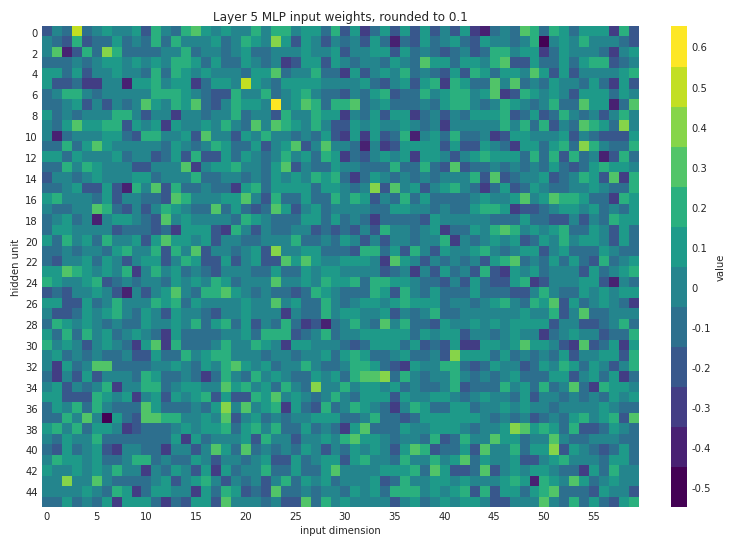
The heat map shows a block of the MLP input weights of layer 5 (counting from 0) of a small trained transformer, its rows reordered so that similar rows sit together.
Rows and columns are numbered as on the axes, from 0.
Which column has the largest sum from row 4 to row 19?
23
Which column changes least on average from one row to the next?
22
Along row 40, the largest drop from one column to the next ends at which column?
52
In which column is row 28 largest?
34
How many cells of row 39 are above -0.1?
39
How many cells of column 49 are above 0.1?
5
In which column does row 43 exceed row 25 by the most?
2
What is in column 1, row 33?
-0.3
